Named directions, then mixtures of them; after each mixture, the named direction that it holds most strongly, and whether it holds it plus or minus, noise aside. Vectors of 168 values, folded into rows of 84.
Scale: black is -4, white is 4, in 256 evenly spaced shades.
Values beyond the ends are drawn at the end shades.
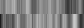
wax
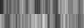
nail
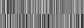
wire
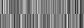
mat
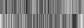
wax, minus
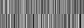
wire, minus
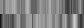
wax, plus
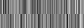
mat, minus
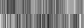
wax, minus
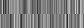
mat, minus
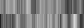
wax, plus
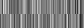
mat, plus
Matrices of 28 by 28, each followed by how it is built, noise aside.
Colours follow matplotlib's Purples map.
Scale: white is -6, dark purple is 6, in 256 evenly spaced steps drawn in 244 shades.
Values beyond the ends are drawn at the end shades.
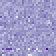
uneven rows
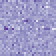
uneven rows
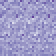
repeating columns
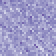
Toeplitz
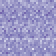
repeating columns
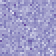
diagonal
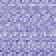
repeating columns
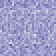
repeating columns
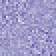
block diagonal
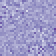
block diagonal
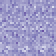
repeating columns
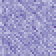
Toeplitz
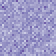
Hankel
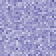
noise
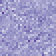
block diagonal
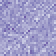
Hankel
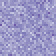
Toeplitz
